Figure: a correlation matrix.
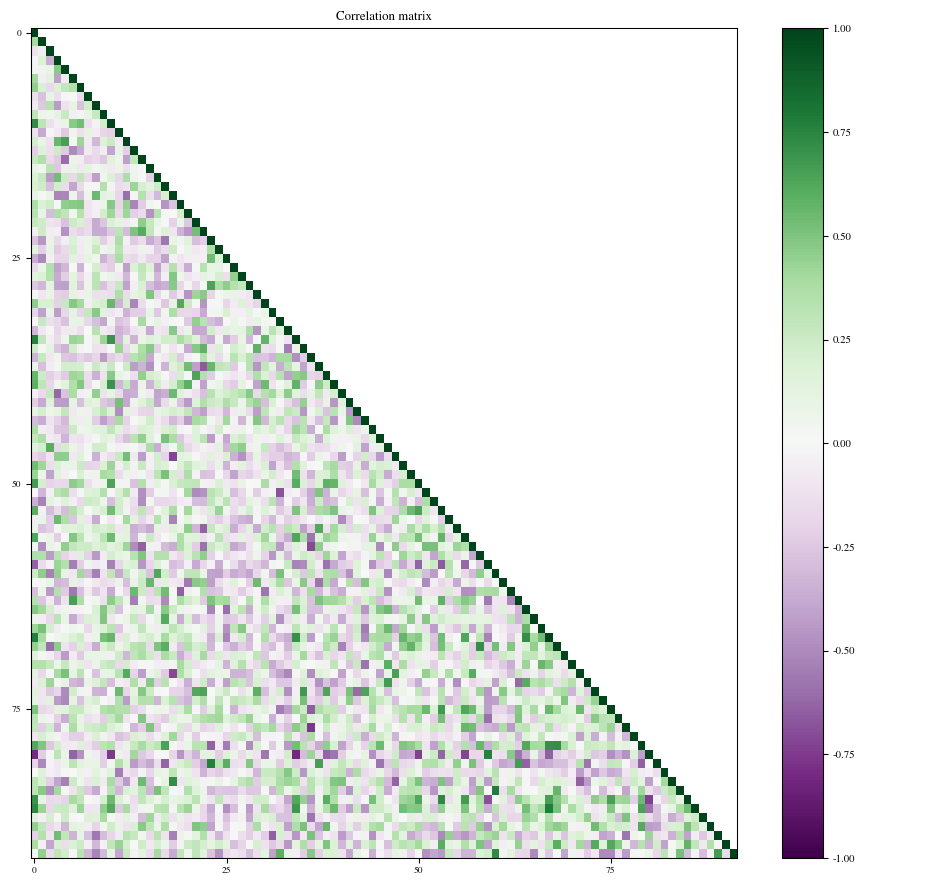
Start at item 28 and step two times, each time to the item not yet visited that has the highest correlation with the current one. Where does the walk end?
81
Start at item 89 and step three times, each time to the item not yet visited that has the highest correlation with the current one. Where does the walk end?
84
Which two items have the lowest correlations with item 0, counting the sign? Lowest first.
80, 59
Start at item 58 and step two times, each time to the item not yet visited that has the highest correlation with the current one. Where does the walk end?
79
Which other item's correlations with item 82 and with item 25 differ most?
11
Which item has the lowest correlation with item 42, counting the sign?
73
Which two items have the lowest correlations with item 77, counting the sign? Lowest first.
36, 89
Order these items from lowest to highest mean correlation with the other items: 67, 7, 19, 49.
7, 19, 49, 67
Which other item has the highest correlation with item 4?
12
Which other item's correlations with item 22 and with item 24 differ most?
37
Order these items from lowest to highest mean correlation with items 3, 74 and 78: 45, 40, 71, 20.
40, 71, 20, 45
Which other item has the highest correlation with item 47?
71
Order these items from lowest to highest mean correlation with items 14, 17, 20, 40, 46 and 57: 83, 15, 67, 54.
54, 15, 83, 67
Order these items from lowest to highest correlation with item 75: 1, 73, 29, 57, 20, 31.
1, 31, 29, 73, 20, 57
